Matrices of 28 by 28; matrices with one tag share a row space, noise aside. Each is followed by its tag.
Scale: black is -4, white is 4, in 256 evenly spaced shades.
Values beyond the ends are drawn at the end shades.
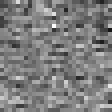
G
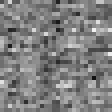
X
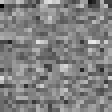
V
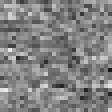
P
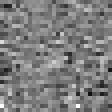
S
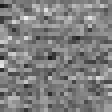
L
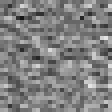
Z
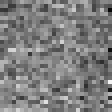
P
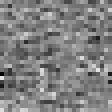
V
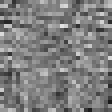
S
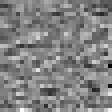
Z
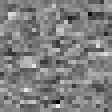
X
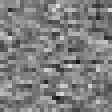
X
